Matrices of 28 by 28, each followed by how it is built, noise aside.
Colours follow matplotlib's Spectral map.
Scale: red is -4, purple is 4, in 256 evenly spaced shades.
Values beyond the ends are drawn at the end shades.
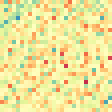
Hankel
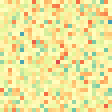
noise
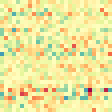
uneven rows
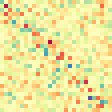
banded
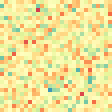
Hankel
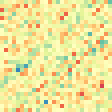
Hankel
